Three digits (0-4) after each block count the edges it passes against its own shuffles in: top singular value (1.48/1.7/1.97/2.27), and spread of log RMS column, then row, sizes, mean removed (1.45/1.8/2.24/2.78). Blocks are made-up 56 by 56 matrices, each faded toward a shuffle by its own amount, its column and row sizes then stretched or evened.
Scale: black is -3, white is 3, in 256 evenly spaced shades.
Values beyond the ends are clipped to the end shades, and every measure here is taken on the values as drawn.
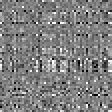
4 2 4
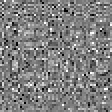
4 1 1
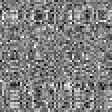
4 0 2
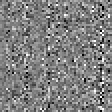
0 4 0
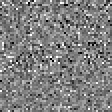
0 0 2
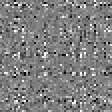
3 2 3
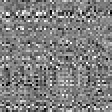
4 2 4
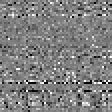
4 0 4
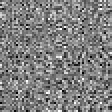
3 2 2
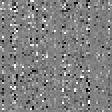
1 4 1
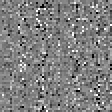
0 3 0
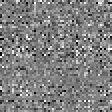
0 3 4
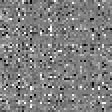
1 3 3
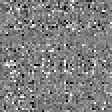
0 2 3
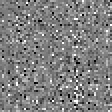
0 3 1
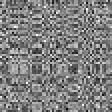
4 1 0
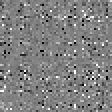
2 3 3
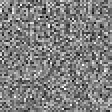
3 0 0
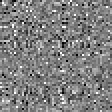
2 1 2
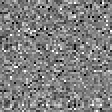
3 0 1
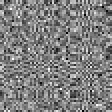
4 1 1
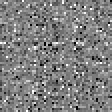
2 1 0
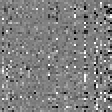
1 4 2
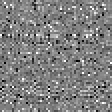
3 0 2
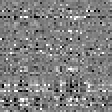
4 1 4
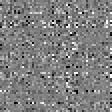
0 3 4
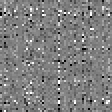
0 4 2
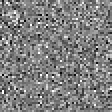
1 3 1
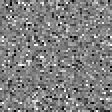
1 0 2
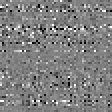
1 2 4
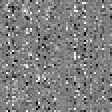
0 4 0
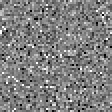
1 0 0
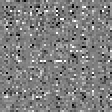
0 3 3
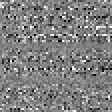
2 0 4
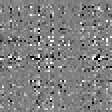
2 4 4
